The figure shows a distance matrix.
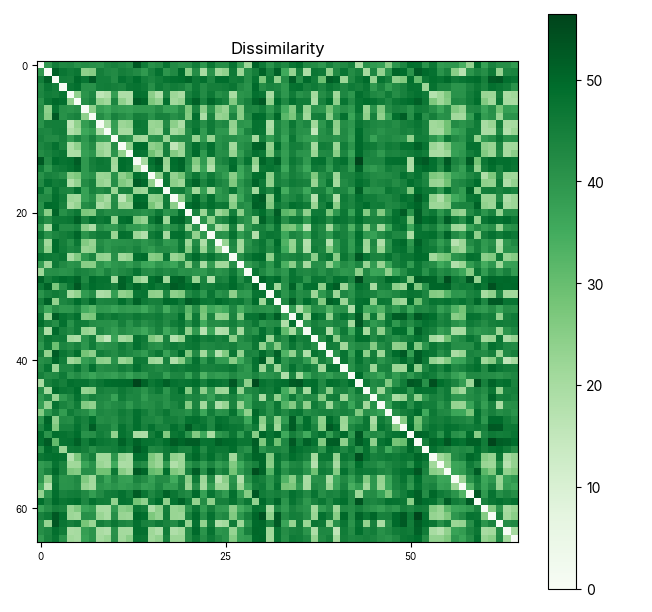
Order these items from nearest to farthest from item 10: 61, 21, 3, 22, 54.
21, 54, 22, 61, 3
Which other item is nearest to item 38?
41
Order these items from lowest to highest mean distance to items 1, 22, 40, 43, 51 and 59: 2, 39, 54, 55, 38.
39, 54, 38, 55, 2
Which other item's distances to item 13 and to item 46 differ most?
62
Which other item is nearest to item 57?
1
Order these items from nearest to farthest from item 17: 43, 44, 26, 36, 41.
36, 44, 41, 26, 43
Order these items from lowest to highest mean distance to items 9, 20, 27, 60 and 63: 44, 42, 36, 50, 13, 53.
53, 36, 44, 42, 50, 13
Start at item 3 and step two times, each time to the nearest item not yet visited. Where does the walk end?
47
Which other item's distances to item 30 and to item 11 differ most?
18
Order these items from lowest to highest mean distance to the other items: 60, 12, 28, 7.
60, 12, 7, 28
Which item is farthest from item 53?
43
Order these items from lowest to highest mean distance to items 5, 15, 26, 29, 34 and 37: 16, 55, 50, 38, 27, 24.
16, 55, 27, 24, 50, 38
